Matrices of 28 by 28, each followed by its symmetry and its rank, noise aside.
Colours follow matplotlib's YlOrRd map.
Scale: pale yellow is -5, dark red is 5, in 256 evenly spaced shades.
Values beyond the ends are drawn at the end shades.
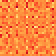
no symmetry, rank two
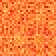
symmetric, rank four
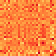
symmetric, rank three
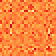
symmetric, rank three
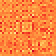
symmetric, rank three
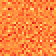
no symmetry, rank four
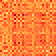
symmetric, rank two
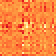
no symmetry, rank three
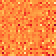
no symmetry, rank three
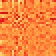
no symmetry, rank four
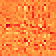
antisymmetric, rank four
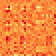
antisymmetric, rank four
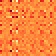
no symmetry, rank two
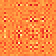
antisymmetric, rank two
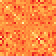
symmetric, rank four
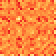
symmetric, rank four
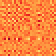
no symmetry, rank two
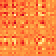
symmetric, rank two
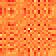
symmetric, rank three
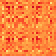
no symmetry, rank two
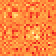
symmetric, rank four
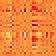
antisymmetric, rank two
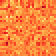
symmetric, rank three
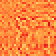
no symmetry, rank three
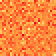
symmetric, rank four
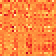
no symmetry, rank four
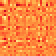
antisymmetric, rank two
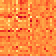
no symmetry, rank two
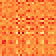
no symmetry, rank two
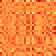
no symmetry, rank two
